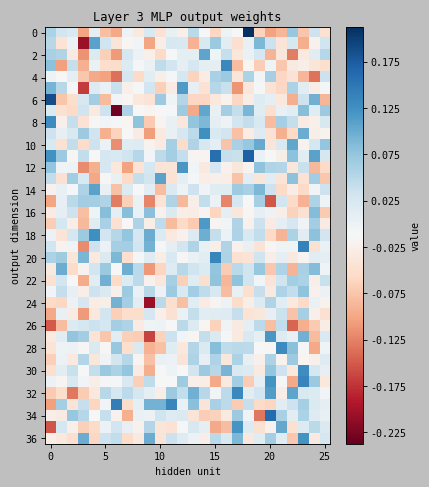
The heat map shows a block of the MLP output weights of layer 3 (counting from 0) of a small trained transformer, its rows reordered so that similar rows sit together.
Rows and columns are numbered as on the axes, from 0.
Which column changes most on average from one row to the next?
3
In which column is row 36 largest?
23
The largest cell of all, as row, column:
0, 18
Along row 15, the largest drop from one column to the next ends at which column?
20
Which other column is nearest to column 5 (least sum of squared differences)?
8
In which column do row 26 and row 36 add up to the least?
22
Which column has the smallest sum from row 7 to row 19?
6
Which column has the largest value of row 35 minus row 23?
17
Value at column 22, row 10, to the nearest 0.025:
0.1
